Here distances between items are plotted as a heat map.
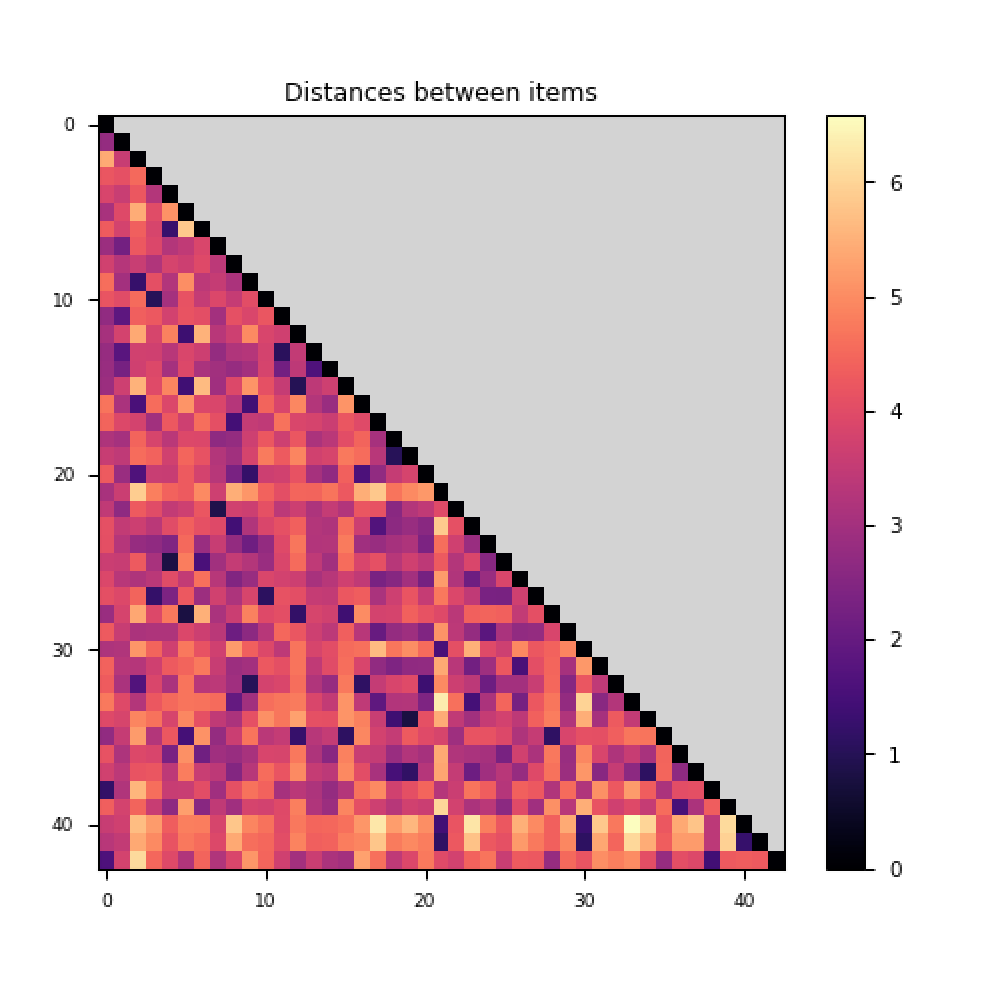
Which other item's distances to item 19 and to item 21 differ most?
34
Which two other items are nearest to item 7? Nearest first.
22, 1
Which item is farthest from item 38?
2
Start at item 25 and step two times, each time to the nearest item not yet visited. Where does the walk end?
6
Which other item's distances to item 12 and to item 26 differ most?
31
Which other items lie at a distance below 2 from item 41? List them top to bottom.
21, 30, 40
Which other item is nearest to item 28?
5
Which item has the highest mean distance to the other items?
40
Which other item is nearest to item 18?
19
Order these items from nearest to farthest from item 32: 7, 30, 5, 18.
7, 18, 30, 5
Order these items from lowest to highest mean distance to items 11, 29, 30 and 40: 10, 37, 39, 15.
10, 15, 37, 39
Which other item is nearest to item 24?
29
